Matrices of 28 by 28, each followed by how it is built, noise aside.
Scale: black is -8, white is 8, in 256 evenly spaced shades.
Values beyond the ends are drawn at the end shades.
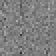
uneven columns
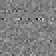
uneven rows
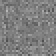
low rank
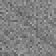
Toeplitz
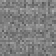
blocks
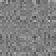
low rank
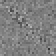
banded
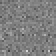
uneven rows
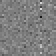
uneven columns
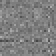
low rank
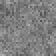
smooth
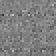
uneven rows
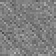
Toeplitz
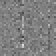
uneven columns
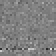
uneven rows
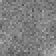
smooth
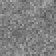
smooth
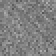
Toeplitz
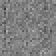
low rank
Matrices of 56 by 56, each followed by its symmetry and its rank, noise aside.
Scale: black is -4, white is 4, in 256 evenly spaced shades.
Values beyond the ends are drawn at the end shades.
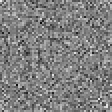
symmetric, rank sixteen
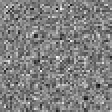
symmetric, rank eight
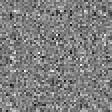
antisymmetric, rank eight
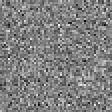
no symmetry, rank twelve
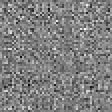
antisymmetric, rank eight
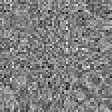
antisymmetric, rank eight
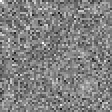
symmetric, rank sixteen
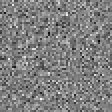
antisymmetric, rank sixteen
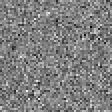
antisymmetric, rank sixteen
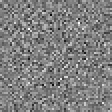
symmetric, rank eight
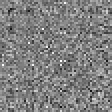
symmetric, rank twelve
